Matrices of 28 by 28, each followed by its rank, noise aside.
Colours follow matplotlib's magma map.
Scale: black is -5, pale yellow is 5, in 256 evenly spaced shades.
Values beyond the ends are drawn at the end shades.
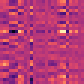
two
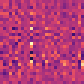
four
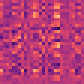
three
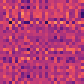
three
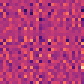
three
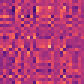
three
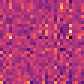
four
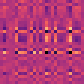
one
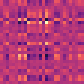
one
